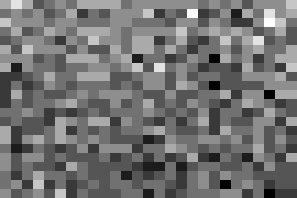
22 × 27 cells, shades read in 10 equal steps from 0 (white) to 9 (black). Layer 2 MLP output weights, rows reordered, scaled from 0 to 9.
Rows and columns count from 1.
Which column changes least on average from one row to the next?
11
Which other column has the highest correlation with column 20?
16
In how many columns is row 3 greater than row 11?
8
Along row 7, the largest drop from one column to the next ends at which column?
21
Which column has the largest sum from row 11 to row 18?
20
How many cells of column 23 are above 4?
12
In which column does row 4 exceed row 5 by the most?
24
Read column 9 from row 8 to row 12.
4 3 5 5 6
